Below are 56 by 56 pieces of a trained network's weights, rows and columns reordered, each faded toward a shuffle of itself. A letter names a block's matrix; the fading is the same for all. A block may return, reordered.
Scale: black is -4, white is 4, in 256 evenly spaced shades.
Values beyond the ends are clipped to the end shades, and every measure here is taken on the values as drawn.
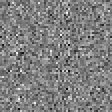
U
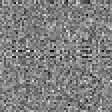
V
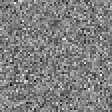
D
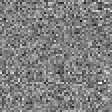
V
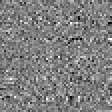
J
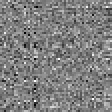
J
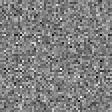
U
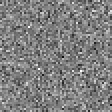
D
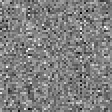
J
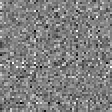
J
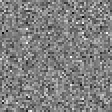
U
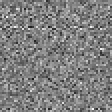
V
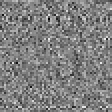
V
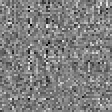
J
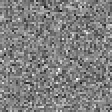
D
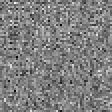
U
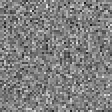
D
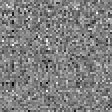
J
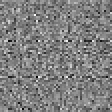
V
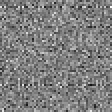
V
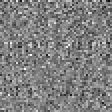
V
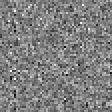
D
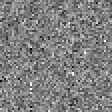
D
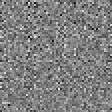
U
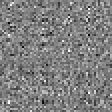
J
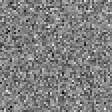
D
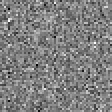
D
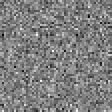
U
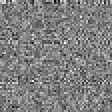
V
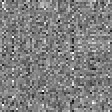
J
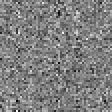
U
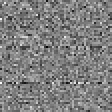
V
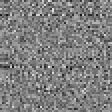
V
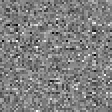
J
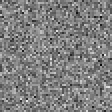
D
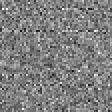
V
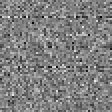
V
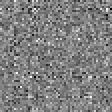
J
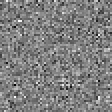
U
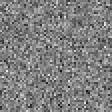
D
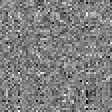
J
